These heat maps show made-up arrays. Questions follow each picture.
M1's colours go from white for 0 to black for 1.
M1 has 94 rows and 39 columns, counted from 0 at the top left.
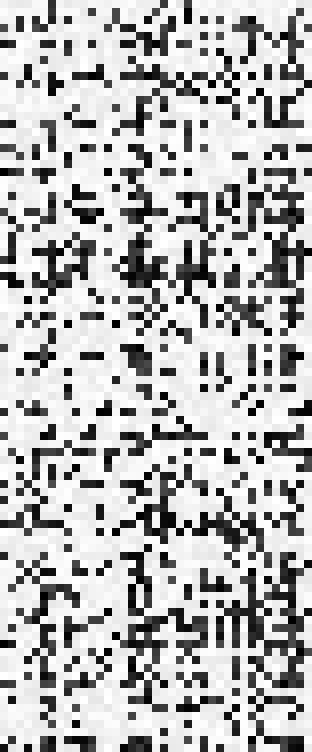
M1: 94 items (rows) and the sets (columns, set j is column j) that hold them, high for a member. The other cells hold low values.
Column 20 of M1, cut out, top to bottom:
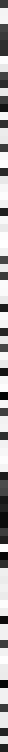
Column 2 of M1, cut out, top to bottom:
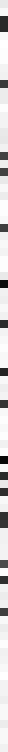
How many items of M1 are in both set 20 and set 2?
9
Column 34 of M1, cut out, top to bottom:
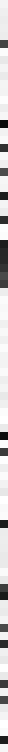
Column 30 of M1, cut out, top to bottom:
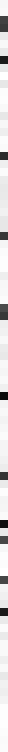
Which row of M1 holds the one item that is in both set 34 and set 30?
65
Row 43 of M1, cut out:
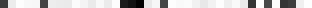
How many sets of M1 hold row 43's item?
10
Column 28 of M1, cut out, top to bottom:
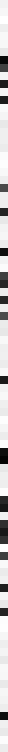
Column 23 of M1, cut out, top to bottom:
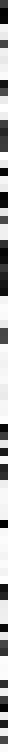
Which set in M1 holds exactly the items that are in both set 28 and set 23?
7
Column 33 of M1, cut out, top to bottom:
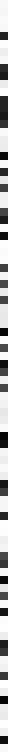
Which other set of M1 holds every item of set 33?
35
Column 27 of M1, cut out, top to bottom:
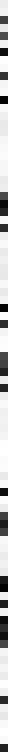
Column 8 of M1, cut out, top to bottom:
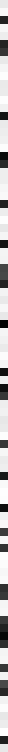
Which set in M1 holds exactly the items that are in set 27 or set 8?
18
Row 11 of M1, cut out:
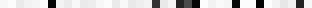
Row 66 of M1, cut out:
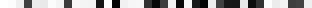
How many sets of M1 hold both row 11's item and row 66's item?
6
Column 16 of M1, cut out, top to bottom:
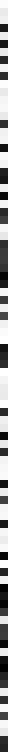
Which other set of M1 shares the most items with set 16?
36
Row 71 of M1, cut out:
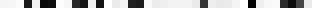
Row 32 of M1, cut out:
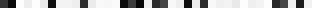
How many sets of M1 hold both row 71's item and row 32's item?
7
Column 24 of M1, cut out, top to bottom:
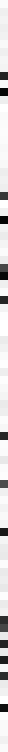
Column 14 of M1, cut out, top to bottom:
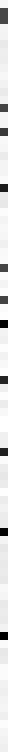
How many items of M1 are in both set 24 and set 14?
3
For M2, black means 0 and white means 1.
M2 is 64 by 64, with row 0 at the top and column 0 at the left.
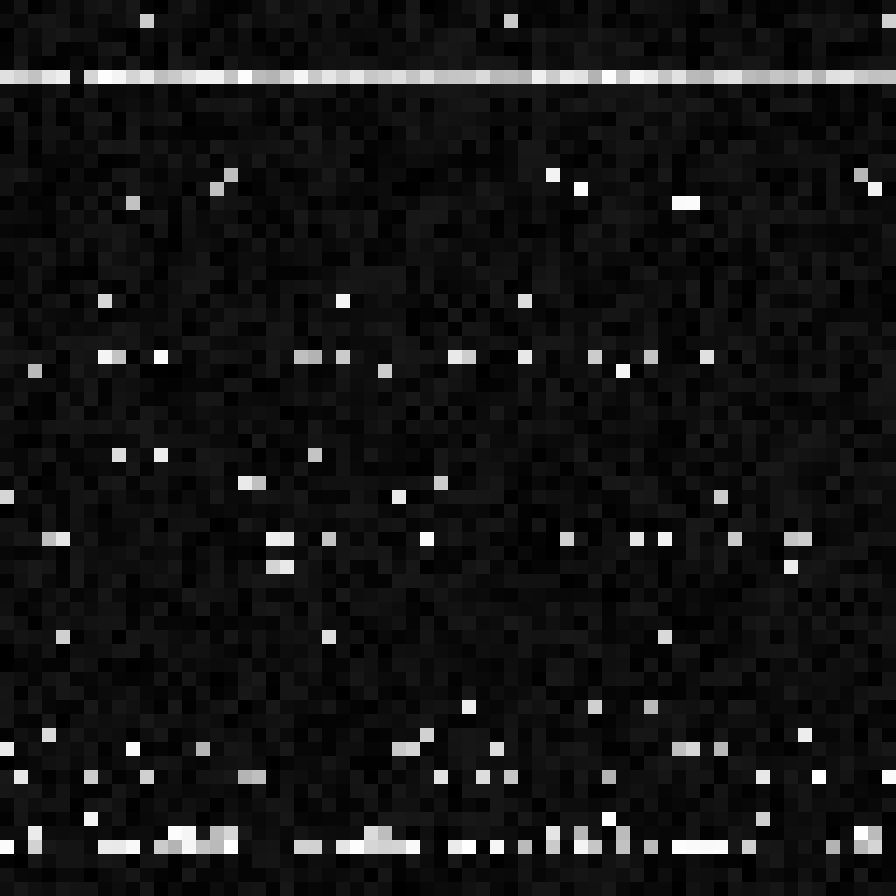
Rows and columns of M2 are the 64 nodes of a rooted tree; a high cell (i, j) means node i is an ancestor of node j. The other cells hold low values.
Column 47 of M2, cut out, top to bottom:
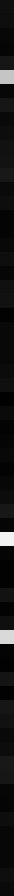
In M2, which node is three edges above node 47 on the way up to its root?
5
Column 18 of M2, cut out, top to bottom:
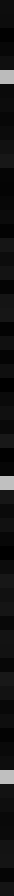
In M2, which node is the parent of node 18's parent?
55
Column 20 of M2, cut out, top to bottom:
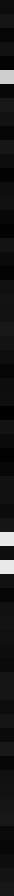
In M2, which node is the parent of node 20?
40
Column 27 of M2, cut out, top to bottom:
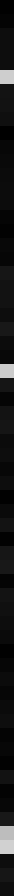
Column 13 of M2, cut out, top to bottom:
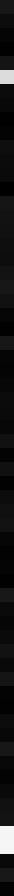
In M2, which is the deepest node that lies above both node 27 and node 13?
59
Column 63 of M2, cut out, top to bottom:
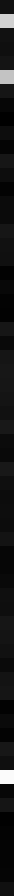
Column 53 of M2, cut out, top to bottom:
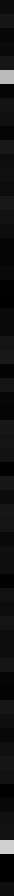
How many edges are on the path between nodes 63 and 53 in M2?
5
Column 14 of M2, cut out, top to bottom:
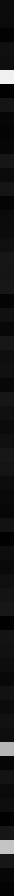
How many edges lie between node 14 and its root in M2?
3
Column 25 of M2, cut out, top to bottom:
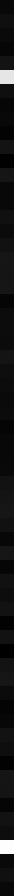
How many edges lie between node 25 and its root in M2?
2
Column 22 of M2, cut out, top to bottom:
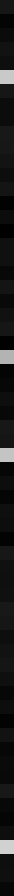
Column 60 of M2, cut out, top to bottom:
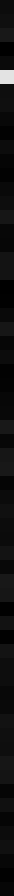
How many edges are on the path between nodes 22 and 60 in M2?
3
